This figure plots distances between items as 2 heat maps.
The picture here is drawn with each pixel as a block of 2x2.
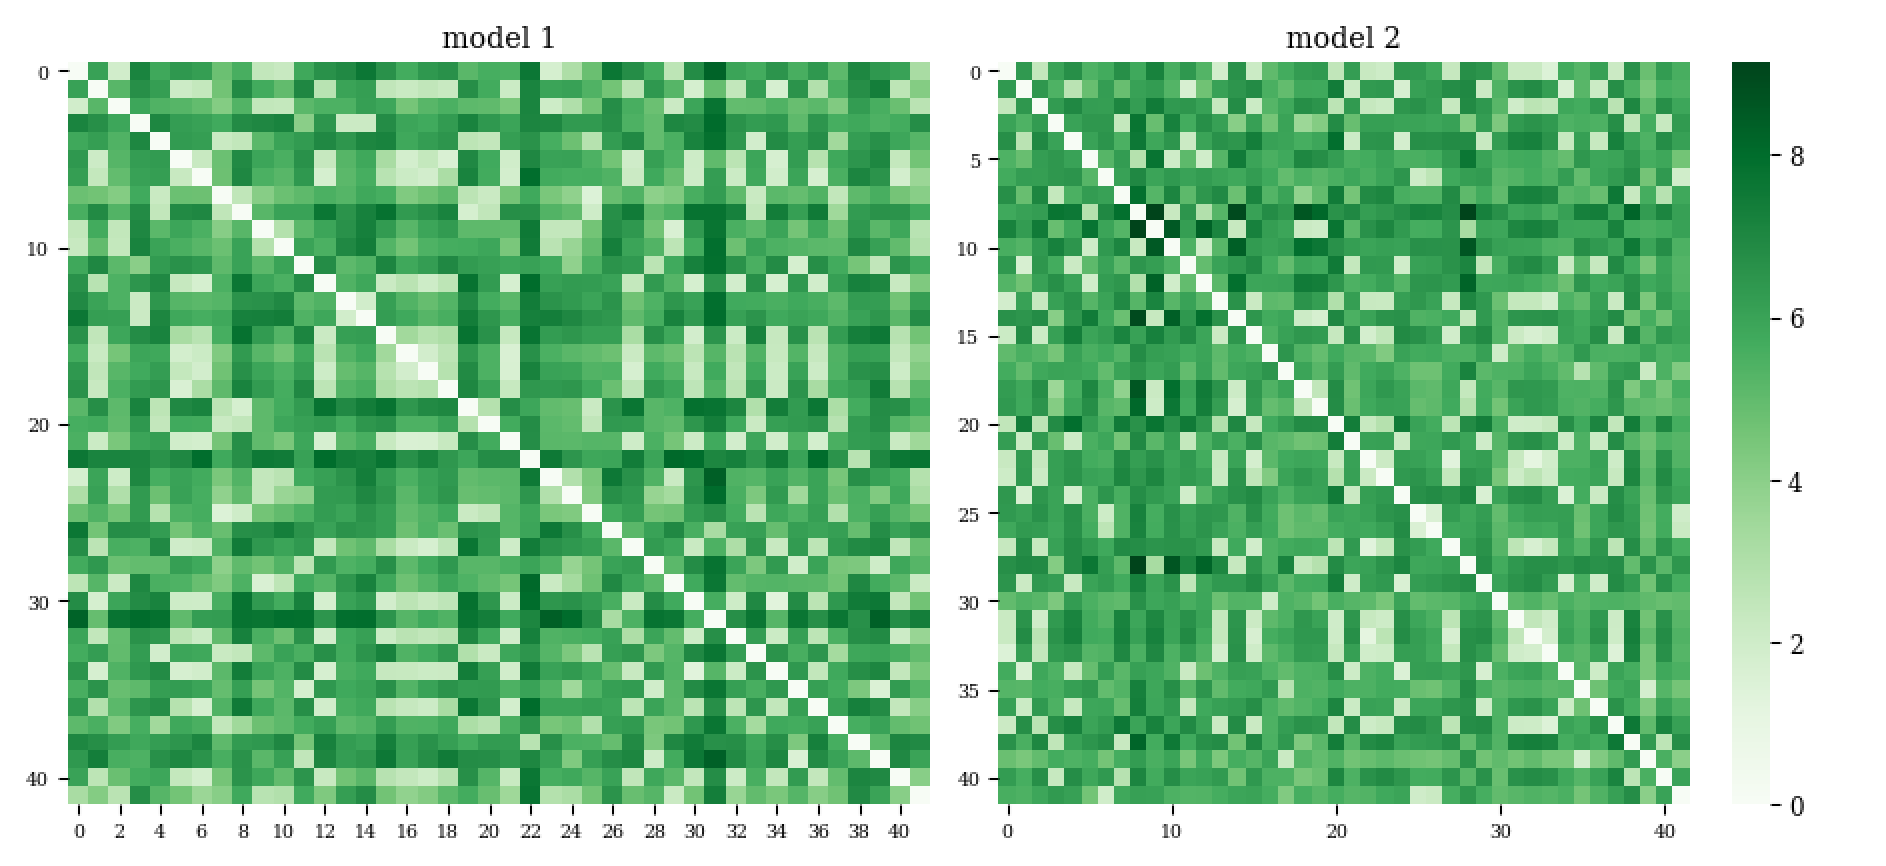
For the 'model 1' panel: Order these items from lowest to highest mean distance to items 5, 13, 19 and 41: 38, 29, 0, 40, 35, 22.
40, 29, 0, 35, 38, 22
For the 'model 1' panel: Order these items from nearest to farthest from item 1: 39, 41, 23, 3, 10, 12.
12, 41, 10, 23, 3, 39
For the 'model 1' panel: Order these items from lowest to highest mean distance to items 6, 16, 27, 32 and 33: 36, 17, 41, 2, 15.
17, 36, 15, 41, 2
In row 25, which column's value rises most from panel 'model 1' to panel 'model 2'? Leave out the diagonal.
8
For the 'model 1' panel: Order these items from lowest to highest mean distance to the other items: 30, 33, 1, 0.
1, 30, 33, 0
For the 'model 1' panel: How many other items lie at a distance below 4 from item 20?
7
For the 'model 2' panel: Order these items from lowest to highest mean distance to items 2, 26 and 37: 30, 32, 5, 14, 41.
32, 41, 30, 5, 14
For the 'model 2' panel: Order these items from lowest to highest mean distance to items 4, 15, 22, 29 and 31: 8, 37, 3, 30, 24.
37, 24, 30, 3, 8
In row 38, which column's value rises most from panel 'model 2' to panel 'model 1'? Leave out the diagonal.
40
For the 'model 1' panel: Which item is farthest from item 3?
31
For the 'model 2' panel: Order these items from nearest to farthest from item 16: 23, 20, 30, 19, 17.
30, 23, 19, 20, 17
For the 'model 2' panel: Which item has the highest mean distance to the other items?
8
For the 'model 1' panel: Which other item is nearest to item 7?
25
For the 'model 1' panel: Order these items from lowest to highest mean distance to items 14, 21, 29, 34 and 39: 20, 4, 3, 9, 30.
30, 9, 3, 20, 4
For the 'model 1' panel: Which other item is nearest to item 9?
29
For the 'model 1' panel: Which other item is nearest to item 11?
35
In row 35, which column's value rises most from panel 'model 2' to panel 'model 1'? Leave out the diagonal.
17
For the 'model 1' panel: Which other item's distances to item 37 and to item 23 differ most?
0
